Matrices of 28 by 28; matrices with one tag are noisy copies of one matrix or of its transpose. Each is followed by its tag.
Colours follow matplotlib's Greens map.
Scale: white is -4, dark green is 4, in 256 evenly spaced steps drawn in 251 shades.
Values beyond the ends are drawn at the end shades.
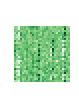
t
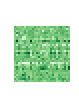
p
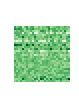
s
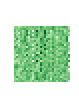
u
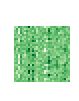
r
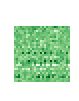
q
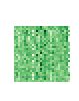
u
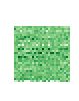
u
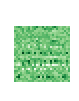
q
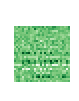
q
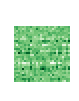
p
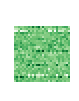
t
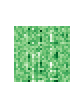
p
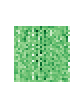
u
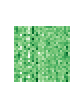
s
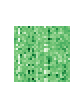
r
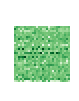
u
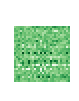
q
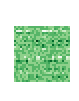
r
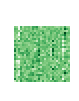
t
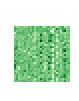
q
